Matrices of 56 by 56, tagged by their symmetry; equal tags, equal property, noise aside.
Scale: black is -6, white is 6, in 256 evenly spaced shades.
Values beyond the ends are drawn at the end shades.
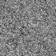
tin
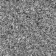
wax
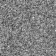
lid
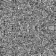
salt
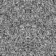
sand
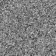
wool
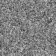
wax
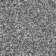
tin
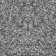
sand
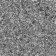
tin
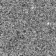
tin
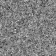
wool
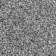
tin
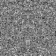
sand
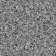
salt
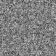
wax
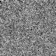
wax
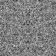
sand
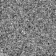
tin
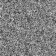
wax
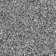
wax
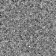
wool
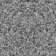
sand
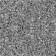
salt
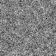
wax
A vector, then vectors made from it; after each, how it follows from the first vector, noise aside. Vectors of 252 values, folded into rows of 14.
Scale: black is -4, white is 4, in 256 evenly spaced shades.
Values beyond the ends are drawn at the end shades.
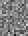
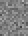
wrapped around, shrunk.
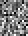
negated, scaled up.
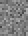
wrapped around, negated, shrunk.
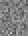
wrapped around, shrunk.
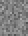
wrapped around, shrunk.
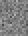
wrapped around, shrunk.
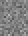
wrapped around, negated, shrunk.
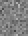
reversed, negated, shrunk.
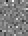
reversed, negated, partly zeroed.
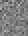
reversed, negated, shrunk.
